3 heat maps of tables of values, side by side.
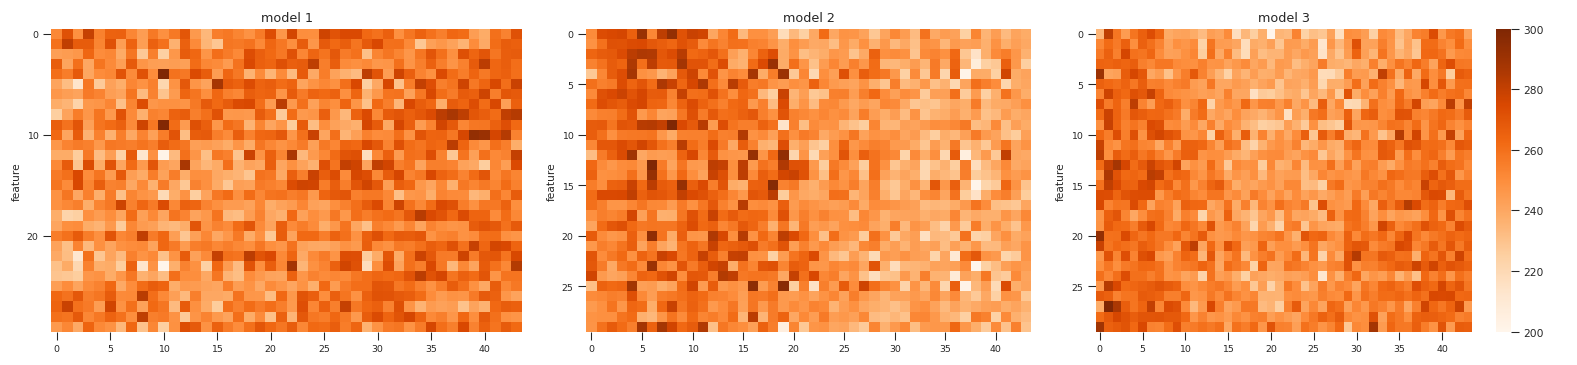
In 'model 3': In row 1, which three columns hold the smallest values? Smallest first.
26, 17, 12
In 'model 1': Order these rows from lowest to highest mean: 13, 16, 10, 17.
16, 13, 17, 10
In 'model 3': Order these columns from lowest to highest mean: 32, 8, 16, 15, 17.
17, 16, 15, 32, 8
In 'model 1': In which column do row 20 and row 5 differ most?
2
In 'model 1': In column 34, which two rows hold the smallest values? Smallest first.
1, 27
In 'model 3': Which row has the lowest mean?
0
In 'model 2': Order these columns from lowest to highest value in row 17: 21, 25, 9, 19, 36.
36, 25, 21, 9, 19
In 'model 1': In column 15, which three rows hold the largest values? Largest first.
5, 22, 8
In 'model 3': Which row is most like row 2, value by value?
1
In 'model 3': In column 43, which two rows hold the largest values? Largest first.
7, 17
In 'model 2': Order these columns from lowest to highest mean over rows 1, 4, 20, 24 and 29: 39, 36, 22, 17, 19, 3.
39, 36, 22, 19, 17, 3
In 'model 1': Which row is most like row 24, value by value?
18
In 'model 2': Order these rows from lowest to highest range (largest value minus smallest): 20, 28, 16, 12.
28, 16, 20, 12
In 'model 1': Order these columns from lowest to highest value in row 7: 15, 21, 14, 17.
15, 14, 17, 21
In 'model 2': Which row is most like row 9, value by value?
29
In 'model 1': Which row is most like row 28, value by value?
20
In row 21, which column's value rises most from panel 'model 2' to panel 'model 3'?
35
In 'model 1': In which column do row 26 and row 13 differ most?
12
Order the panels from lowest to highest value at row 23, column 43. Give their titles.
model 2, model 3, model 1
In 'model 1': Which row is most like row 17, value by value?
11
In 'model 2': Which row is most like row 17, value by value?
10
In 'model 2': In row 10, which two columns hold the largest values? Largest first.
15, 0
